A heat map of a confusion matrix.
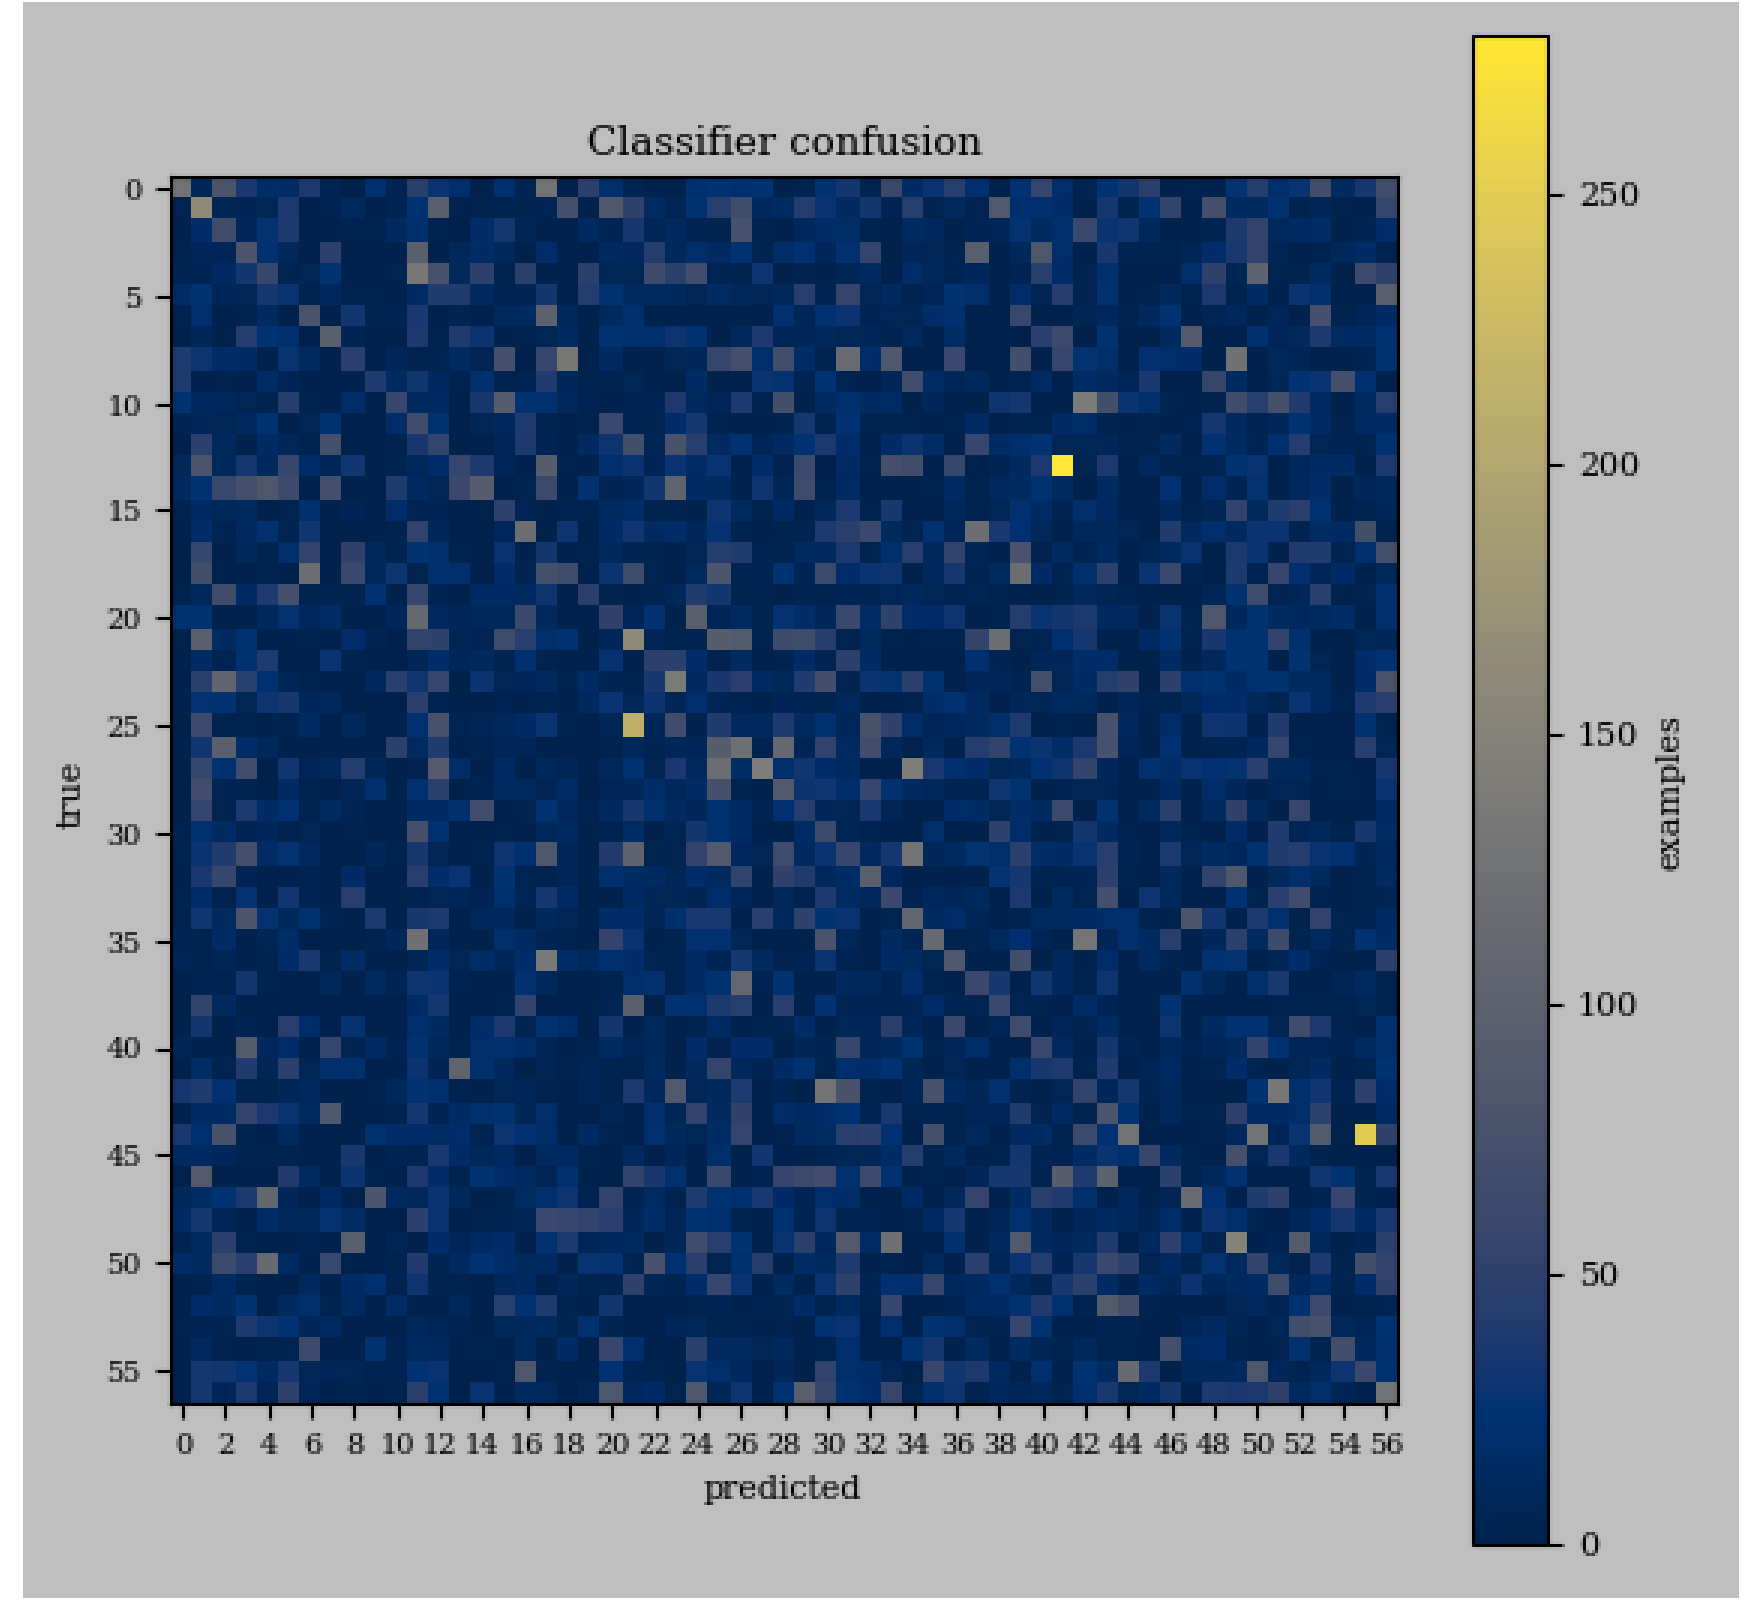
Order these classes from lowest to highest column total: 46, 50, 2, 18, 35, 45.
45, 18, 35, 46, 2, 50
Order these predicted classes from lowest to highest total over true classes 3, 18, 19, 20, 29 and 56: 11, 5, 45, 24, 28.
45, 28, 5, 24, 11
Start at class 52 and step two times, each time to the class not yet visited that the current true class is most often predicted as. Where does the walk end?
7
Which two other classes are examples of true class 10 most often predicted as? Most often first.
42, 15
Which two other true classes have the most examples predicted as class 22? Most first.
50, 4
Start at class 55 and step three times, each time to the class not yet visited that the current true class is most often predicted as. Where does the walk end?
4
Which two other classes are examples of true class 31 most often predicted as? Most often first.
34, 21
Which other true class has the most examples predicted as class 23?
14
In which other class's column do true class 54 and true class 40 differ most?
3
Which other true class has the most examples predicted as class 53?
44
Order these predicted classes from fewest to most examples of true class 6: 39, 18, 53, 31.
18, 31, 39, 53
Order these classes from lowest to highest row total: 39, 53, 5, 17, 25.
53, 39, 5, 17, 25
